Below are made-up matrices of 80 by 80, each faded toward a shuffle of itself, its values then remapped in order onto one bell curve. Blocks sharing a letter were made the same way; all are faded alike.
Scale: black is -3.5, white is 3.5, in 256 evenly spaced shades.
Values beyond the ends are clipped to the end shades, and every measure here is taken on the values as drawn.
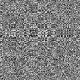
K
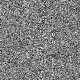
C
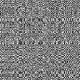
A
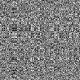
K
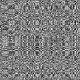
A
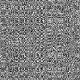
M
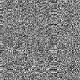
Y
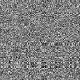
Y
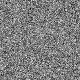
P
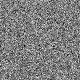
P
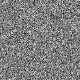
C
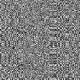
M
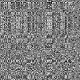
M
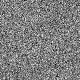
P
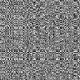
A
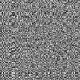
M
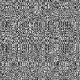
M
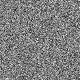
P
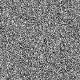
C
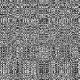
A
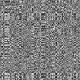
M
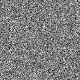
C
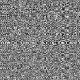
Y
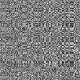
A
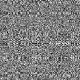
K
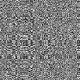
M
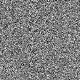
C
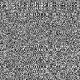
Y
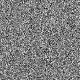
C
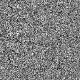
C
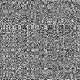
K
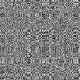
M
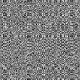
A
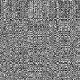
M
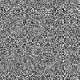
Y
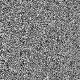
C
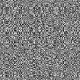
M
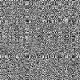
Y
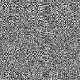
Y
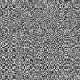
M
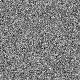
P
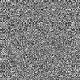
K
